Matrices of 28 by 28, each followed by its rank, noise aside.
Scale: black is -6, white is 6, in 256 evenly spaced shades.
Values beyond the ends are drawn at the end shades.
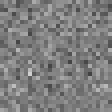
six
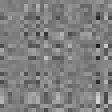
two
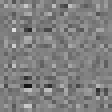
three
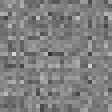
four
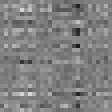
two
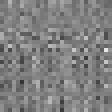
four
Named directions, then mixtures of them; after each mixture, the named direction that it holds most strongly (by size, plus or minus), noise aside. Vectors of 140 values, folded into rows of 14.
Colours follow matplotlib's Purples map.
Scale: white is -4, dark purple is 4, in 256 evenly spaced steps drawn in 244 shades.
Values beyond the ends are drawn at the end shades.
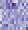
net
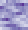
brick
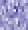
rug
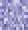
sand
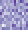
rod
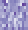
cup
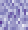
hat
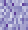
cup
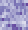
brick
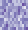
sand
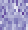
rug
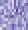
rug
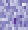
cup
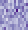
rug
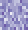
sand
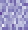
rod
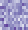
sand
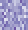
sand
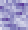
brick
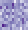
rod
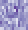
rug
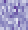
rug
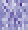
cup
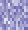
sand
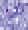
rug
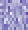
sand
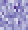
rug
